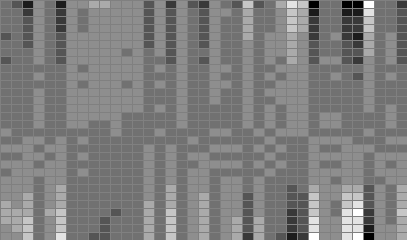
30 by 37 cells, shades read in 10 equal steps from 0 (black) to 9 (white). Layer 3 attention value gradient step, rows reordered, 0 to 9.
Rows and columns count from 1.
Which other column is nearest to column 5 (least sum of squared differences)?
2
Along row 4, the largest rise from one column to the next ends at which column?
34
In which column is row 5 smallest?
33
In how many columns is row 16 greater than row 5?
11
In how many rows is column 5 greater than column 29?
8
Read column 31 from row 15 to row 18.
5 5 4 5
